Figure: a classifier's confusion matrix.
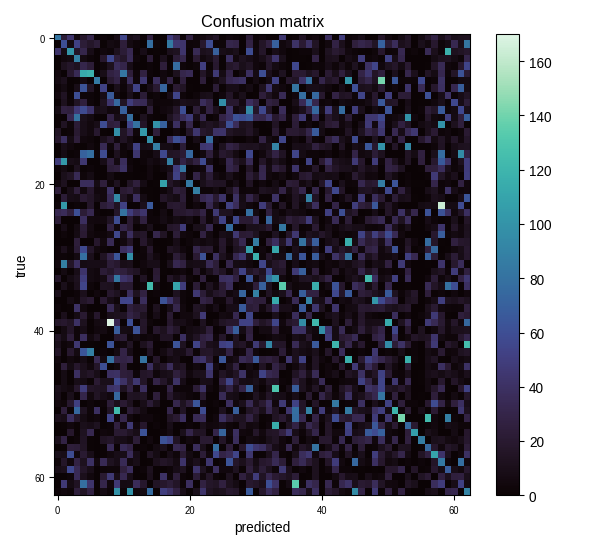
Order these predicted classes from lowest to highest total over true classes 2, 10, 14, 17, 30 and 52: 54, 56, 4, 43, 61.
54, 61, 43, 4, 56
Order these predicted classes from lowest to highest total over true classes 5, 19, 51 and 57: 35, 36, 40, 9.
35, 40, 36, 9
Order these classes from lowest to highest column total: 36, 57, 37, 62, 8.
57, 37, 8, 36, 62
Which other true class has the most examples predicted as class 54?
13
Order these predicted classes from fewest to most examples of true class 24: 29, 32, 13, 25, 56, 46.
46, 25, 32, 13, 56, 29
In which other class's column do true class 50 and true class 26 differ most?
42
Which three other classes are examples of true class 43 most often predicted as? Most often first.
5, 4, 48
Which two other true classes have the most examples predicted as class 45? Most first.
62, 58
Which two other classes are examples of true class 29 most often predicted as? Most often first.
33, 57
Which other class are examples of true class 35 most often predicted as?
30
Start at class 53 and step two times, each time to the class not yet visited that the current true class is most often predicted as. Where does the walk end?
47
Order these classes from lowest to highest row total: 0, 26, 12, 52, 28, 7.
26, 0, 7, 28, 12, 52
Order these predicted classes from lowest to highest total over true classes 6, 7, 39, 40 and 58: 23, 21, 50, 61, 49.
21, 23, 50, 61, 49
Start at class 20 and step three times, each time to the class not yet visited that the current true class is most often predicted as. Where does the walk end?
36
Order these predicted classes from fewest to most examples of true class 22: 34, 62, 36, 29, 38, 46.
34, 36, 29, 46, 62, 38
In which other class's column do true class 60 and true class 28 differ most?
44
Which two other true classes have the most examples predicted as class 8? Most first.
39, 44
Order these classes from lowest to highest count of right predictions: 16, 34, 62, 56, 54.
16, 56, 62, 54, 34
